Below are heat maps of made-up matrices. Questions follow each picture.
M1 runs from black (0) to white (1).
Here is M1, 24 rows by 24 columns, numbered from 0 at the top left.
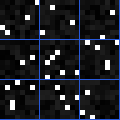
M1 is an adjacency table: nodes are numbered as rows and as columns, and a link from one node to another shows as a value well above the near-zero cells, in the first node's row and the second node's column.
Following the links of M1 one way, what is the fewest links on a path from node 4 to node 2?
4
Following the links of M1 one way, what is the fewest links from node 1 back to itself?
4
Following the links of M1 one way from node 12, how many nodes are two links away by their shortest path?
4
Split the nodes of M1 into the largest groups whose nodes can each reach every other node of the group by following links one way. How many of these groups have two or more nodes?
4
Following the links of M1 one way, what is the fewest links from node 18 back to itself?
5
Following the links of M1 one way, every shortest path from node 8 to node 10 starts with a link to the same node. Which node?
node 17
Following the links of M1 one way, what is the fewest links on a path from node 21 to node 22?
2
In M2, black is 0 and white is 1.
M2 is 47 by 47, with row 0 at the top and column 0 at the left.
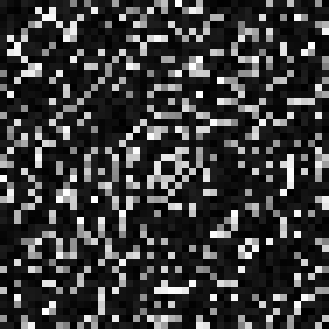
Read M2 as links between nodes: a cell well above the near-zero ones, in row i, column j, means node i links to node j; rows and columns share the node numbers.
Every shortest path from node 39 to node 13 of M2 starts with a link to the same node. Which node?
node 11
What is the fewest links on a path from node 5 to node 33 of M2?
3
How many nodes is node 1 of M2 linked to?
10
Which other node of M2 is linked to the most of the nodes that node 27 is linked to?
node 36
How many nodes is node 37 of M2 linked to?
5
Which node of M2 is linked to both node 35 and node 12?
node 34
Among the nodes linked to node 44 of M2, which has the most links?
node 7
